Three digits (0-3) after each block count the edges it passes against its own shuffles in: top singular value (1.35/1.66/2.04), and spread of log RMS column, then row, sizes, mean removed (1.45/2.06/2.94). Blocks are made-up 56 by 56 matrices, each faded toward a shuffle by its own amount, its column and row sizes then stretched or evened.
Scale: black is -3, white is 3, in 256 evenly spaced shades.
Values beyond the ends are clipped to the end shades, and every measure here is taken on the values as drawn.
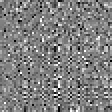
3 2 0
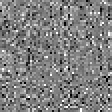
3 1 0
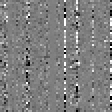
2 3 0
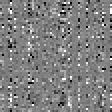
2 3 1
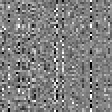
3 3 0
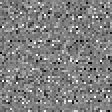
1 0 2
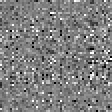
1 2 2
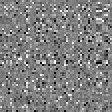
3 1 1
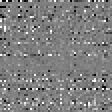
1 2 3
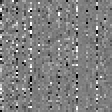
1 3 0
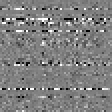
3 1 3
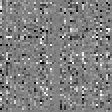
0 3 2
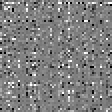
0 3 2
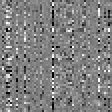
3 3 1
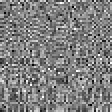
3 0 1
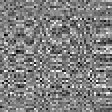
3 0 2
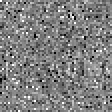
2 0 1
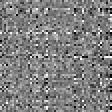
3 2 2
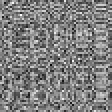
3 0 0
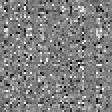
2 2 0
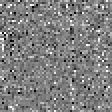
0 1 1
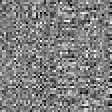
3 2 1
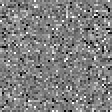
0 1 1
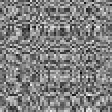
3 1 1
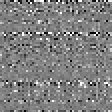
3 0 3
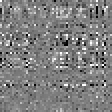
3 2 3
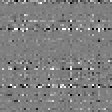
3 1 3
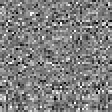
3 0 1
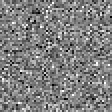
2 0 0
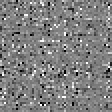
0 2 2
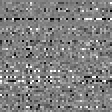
2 1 3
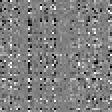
2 3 2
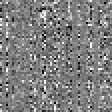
0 3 1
